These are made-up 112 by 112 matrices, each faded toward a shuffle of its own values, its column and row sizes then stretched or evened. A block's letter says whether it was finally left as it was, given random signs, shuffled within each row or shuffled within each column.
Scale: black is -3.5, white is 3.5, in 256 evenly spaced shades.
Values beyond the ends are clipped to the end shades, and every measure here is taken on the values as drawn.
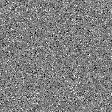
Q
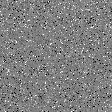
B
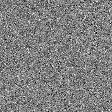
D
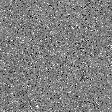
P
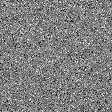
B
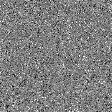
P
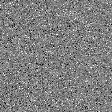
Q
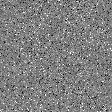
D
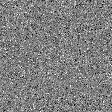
B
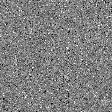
D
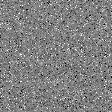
P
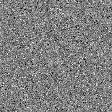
D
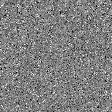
D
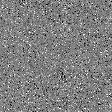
Q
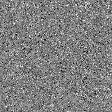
P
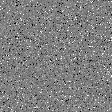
B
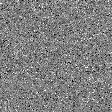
B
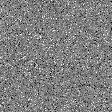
D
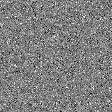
P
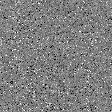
P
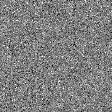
P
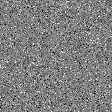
B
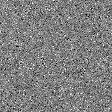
B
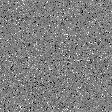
B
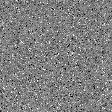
D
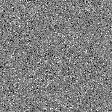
D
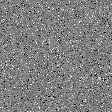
D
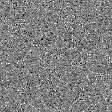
P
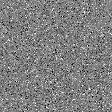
Q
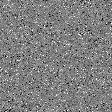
B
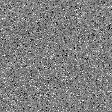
P
